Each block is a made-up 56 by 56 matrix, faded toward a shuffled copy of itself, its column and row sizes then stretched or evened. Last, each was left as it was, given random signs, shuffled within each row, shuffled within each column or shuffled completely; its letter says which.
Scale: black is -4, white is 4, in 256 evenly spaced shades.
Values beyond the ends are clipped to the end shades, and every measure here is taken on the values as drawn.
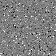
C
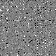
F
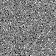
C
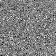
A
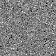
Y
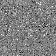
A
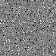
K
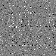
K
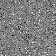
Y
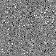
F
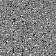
Y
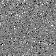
A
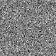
Y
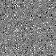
K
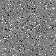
F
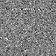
K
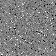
C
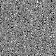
Y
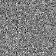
F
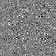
K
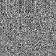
K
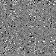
F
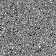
C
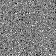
A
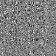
K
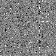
F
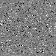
A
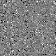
K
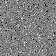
C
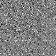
F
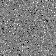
A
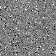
F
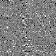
K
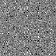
K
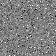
C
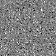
K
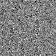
Y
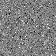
C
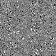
Y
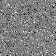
A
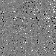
K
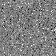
Y
